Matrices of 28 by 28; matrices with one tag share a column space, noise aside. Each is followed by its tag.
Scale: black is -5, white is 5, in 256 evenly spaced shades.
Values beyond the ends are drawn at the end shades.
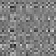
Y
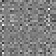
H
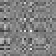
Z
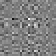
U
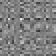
Z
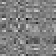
Z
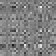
Y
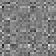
Y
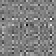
U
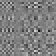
Y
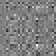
Y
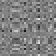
Z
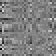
Z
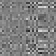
Y
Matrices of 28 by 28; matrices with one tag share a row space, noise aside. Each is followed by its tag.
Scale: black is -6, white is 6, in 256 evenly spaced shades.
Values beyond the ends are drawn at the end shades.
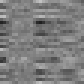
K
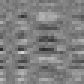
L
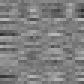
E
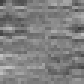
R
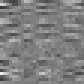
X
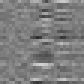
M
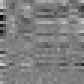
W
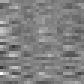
X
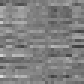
R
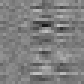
M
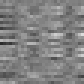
E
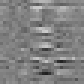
M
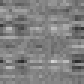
R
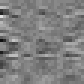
X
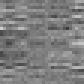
R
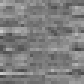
R
